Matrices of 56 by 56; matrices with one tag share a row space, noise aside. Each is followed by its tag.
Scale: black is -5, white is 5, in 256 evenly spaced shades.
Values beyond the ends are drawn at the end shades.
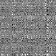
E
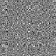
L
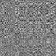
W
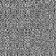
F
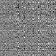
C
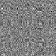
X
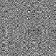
L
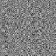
L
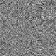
X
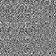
F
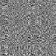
L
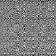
C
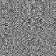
L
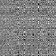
C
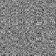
X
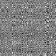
E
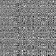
C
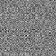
F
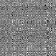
E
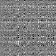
C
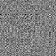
F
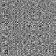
L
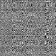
E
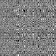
C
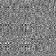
F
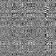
E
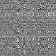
C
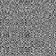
F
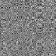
X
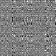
E
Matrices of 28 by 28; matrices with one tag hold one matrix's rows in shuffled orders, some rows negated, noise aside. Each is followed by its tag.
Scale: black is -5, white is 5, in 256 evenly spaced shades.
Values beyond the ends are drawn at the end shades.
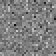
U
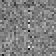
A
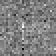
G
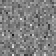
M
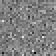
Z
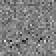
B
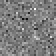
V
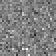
V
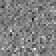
Z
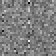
A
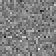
B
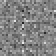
G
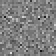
B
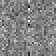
A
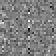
A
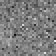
U
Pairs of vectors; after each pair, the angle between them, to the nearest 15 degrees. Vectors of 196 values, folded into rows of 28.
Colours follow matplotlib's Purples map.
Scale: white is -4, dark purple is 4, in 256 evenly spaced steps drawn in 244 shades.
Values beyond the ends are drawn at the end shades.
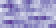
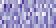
75 degrees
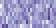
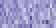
150 degrees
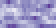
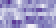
60 degrees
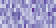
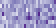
90 degrees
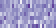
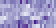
135 degrees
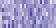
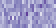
90 degrees
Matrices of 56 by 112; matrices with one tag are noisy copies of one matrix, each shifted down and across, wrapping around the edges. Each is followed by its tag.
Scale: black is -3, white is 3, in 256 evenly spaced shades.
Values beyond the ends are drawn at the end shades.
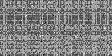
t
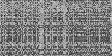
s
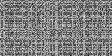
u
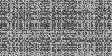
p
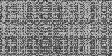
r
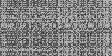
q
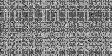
t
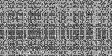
t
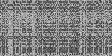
s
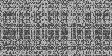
t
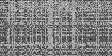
s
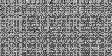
u
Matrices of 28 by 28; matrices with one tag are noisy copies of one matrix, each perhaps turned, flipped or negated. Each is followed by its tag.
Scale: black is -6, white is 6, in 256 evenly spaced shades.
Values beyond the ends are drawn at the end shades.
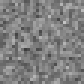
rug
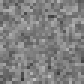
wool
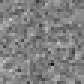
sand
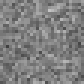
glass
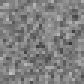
rug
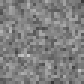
wool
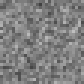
glass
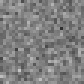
glass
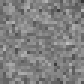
wool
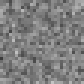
wool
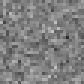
glass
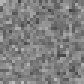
wool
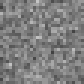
sand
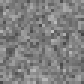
glass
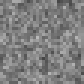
sand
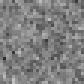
rug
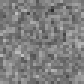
glass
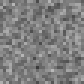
glass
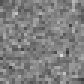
wool
